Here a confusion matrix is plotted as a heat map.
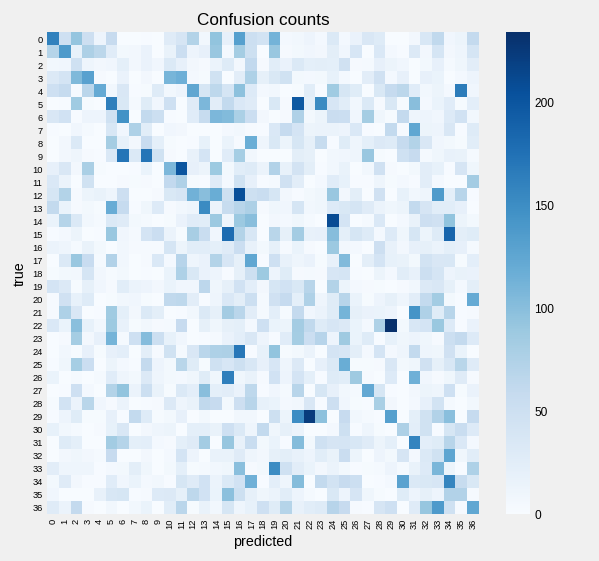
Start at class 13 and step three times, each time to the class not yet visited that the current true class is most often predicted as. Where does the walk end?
31
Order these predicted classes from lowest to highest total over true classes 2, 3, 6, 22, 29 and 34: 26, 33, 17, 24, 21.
26, 24, 33, 17, 21
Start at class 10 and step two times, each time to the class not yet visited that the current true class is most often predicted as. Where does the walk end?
36
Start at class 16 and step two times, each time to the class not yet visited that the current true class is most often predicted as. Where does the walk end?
19
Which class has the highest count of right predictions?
15
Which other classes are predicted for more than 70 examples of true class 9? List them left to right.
6, 8, 16, 27
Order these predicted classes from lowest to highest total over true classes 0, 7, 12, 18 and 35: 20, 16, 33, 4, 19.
4, 20, 19, 33, 16
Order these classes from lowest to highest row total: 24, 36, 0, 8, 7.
7, 8, 24, 36, 0
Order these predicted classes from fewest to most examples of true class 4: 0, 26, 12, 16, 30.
26, 0, 30, 16, 12
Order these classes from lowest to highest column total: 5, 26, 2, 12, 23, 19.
26, 23, 12, 2, 19, 5
